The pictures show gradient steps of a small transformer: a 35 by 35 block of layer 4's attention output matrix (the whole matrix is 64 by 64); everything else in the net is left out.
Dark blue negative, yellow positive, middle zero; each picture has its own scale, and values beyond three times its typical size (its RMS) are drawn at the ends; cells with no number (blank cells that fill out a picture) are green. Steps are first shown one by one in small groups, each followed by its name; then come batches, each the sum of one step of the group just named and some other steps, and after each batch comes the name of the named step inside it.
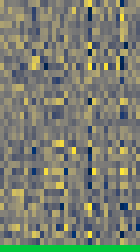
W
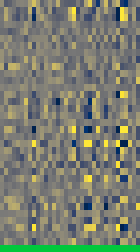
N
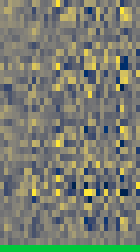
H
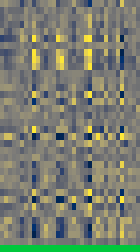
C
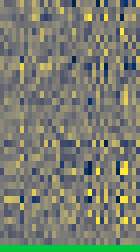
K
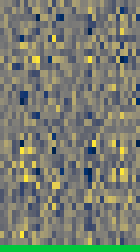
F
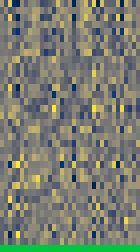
K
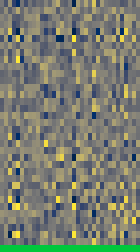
K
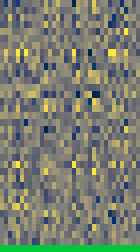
W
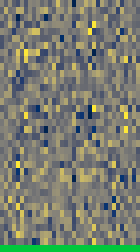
N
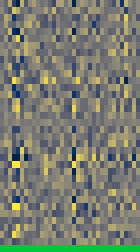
F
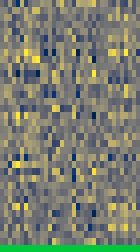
F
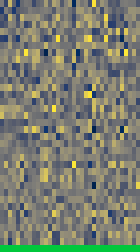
C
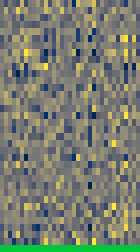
K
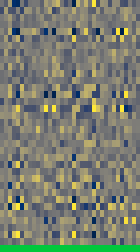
N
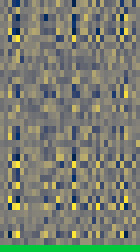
K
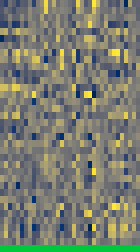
C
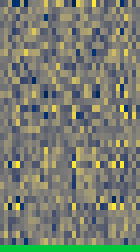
H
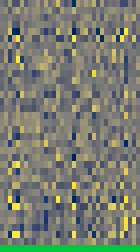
K
